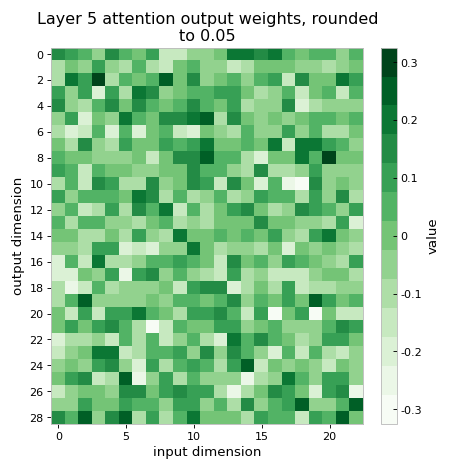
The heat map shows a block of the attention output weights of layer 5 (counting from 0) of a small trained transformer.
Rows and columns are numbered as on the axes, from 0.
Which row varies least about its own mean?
1
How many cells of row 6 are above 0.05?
1
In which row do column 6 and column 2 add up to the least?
6
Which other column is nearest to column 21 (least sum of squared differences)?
16
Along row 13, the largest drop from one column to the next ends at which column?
22
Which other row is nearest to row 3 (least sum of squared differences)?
4
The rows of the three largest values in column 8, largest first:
2, 12, 5
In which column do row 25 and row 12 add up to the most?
8
